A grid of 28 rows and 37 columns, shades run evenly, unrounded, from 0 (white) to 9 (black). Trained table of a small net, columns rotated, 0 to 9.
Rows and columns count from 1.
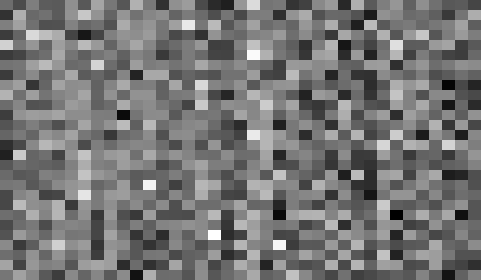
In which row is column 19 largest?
13
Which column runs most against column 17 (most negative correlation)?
31
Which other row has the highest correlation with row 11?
9
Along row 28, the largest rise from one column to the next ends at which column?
11
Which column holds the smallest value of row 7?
8
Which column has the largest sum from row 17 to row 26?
29
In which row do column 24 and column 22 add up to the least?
25
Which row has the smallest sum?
7
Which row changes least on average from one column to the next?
17
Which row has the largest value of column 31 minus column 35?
22
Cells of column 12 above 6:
2
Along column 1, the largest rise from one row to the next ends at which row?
6
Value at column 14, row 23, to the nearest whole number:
4
